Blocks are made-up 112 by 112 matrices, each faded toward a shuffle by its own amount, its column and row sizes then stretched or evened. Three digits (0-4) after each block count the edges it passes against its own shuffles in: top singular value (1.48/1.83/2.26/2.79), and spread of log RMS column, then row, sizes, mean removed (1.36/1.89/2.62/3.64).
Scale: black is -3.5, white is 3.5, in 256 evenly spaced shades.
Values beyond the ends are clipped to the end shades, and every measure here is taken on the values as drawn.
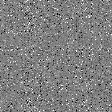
1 2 1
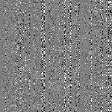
3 4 0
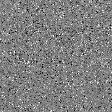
0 1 1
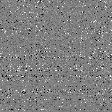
0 1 3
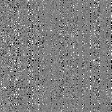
0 4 2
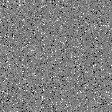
1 2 0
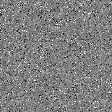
0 1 0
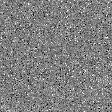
0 1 0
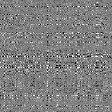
4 2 4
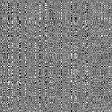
4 4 3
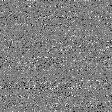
0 0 3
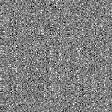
3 1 0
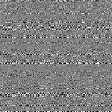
4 0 4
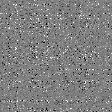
0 2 3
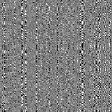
4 4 0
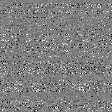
0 0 4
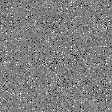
0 2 2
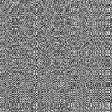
4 3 0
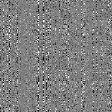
3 4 1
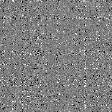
0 3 3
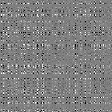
4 4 4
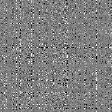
1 4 3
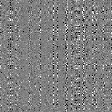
4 4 2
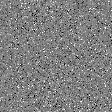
0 1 0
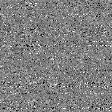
0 0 3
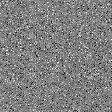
2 1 0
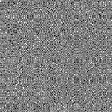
4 2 0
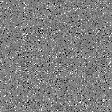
2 1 1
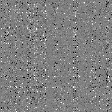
2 3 1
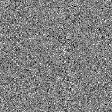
1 2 0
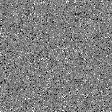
1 1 1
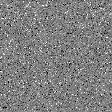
1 0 1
